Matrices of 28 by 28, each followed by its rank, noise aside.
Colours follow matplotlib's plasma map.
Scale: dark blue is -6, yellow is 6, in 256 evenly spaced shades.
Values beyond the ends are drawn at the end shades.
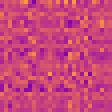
four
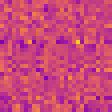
four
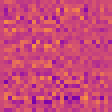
four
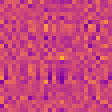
four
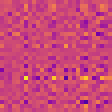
three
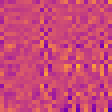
three
